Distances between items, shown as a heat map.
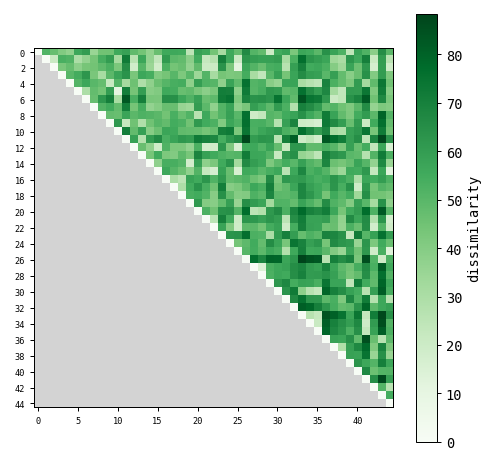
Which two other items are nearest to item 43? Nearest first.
26, 36
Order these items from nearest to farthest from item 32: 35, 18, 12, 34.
18, 12, 35, 34
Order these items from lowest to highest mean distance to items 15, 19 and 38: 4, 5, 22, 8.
22, 5, 4, 8
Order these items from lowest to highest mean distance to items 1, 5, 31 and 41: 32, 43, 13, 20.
13, 20, 32, 43
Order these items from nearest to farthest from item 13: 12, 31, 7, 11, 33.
11, 33, 12, 7, 31
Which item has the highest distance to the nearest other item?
24
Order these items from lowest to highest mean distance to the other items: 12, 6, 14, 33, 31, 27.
12, 14, 31, 27, 6, 33
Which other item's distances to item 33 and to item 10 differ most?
5
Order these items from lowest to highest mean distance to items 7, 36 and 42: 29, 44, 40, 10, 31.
44, 31, 40, 10, 29
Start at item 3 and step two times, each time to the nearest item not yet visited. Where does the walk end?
27
